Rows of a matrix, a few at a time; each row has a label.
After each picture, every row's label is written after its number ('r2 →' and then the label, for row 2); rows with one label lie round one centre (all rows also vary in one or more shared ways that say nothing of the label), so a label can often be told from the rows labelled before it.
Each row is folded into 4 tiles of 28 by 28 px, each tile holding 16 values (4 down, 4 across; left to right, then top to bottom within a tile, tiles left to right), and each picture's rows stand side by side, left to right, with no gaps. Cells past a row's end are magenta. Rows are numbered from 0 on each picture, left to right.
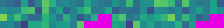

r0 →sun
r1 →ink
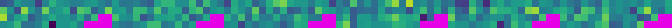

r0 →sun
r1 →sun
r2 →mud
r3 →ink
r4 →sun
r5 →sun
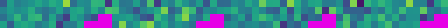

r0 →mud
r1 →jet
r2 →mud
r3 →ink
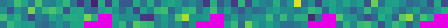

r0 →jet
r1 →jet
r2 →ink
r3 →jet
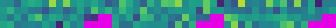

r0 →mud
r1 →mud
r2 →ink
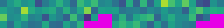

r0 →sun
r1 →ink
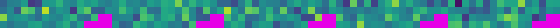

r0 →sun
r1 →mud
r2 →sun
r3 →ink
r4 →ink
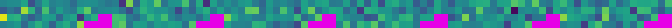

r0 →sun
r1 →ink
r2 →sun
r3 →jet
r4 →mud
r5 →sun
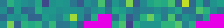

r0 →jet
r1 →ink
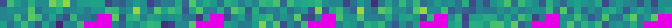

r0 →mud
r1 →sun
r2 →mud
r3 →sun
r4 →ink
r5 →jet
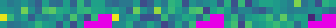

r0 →sun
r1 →sun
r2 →ink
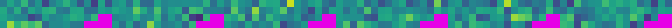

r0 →jet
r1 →sun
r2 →mud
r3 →jet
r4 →jet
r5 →ink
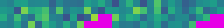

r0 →sun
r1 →sun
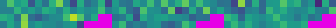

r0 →jet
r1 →mud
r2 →ink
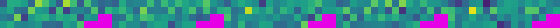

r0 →mud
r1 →mud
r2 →sun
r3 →mud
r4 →sun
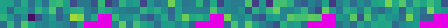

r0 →jet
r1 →jet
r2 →jet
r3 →mud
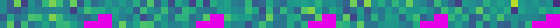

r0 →ink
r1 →jet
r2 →sun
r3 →ink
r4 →mud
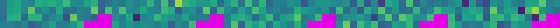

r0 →mud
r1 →mud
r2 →jet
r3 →jet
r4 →sun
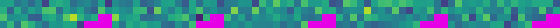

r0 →jet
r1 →sun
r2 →mud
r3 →mud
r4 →mud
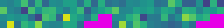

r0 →jet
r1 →jet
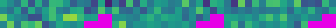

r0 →jet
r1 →ink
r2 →ink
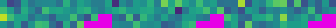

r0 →sun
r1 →mud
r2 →ink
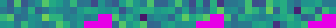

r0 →ink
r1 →jet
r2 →sun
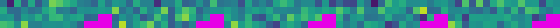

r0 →ink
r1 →jet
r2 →jet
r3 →sun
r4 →ink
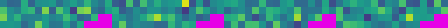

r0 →sun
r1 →ink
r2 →jet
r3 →jet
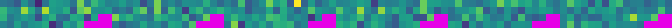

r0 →sun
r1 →sun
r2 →ink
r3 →sun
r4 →mud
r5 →jet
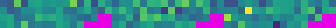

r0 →ink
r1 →mud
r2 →sun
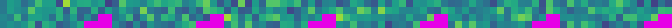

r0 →mud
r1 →mud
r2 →ink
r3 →sun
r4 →jet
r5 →jet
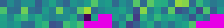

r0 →sun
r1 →mud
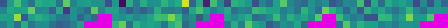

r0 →mud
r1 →ink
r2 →jet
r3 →jet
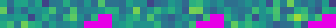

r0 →jet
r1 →sun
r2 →jet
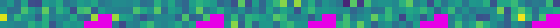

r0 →sun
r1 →sun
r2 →ink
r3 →ink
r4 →jet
